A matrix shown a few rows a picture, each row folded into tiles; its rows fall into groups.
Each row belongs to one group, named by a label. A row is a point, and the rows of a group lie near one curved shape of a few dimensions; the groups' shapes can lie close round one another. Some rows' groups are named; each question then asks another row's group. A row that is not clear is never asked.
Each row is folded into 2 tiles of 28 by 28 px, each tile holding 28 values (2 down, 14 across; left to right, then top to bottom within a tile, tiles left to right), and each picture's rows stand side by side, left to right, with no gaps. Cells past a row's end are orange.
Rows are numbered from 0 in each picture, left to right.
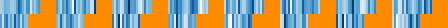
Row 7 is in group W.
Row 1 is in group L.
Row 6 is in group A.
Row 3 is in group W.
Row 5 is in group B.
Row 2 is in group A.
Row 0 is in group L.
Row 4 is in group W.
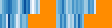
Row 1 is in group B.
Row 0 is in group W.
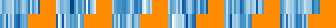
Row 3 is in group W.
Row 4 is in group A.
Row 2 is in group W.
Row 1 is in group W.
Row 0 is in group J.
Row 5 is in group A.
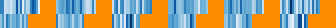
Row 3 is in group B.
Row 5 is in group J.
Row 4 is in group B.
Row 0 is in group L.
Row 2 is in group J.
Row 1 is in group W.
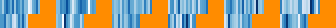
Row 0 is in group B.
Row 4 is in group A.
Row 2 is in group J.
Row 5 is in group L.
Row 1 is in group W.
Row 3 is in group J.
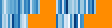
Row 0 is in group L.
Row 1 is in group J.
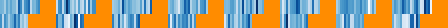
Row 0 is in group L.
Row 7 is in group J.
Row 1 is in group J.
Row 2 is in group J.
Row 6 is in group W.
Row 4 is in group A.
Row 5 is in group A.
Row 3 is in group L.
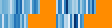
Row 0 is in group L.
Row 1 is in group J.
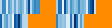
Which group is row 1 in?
J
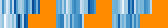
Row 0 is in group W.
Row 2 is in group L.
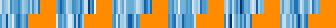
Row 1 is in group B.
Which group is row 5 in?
W
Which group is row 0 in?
J
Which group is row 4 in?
A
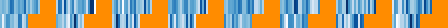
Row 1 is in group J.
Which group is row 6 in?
J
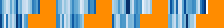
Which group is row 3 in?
J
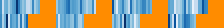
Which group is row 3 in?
A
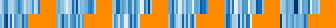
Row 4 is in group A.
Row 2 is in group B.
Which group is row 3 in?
A
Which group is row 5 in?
W
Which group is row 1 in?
L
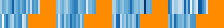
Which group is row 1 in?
L
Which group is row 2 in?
A
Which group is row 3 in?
L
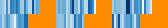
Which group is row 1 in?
J
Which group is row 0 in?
J
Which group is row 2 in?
W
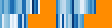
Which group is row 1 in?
A
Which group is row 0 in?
J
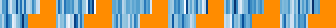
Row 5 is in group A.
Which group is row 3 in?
L
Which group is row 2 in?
B
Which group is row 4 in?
W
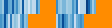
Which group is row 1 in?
L
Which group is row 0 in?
B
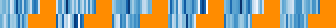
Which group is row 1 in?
J
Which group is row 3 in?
J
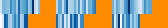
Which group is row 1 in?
J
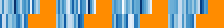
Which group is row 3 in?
A
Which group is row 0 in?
W
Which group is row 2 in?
B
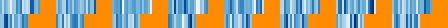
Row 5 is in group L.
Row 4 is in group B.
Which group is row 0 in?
L
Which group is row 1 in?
J
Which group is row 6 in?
J
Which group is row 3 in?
B
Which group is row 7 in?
A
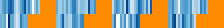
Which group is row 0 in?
W
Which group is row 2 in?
W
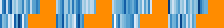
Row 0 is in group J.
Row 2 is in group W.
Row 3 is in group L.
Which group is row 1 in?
B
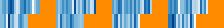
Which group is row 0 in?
W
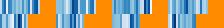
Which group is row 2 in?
J
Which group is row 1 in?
L
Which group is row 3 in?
A
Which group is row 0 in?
J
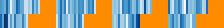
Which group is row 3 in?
L
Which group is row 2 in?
J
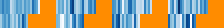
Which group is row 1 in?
W
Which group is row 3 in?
J
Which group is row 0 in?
B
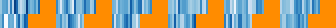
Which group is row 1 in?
L
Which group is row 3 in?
J
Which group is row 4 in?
A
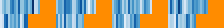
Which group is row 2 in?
B
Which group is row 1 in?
W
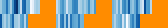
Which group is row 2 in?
J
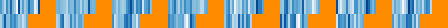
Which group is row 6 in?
L
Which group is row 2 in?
L
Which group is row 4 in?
A
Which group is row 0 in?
L
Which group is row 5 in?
B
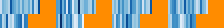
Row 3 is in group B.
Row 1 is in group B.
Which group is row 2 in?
L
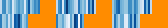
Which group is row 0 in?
J
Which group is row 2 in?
B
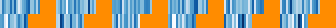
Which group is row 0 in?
W
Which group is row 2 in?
B
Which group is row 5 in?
J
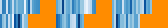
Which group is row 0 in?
J
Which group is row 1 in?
B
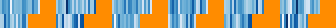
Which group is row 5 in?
A
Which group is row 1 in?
J
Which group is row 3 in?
B
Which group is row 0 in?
B
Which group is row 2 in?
W
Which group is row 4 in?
J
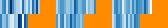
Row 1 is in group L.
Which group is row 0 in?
J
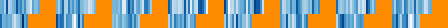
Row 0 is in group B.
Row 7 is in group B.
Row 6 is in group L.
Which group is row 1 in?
B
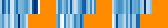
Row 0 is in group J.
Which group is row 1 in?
W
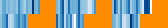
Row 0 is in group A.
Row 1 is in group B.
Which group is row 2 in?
J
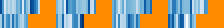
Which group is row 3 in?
B
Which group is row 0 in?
L
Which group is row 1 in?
J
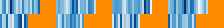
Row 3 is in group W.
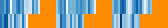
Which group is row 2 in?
W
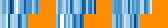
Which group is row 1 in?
W
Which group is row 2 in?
B
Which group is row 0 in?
W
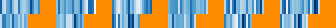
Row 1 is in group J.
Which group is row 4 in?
J
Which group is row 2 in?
A
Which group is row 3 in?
B
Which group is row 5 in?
J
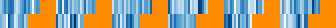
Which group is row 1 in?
J
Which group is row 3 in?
L
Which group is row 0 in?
W
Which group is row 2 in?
J
